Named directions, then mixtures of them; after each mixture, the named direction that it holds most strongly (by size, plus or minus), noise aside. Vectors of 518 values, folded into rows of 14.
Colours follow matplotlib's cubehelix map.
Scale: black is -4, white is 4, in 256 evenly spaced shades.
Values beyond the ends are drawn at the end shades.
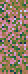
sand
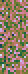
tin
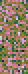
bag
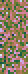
tin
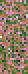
bag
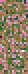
bag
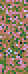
sand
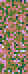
bag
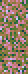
bag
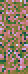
tin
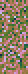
sand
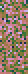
sand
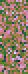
tin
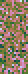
tin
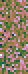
tin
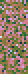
sand
